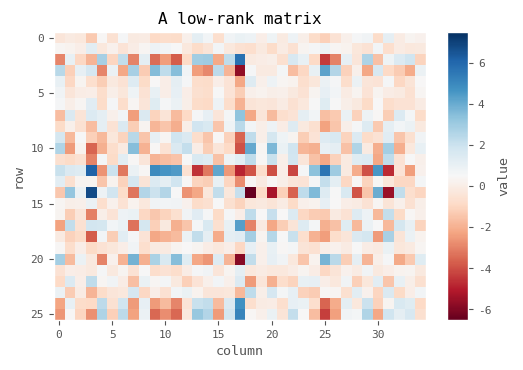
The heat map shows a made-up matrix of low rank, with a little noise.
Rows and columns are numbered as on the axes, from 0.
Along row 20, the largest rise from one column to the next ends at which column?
18
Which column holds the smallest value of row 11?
3
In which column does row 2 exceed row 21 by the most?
17
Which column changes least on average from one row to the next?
19
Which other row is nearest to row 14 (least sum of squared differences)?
22
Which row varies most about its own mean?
12
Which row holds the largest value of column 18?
10
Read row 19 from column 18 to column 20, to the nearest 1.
1 0 1
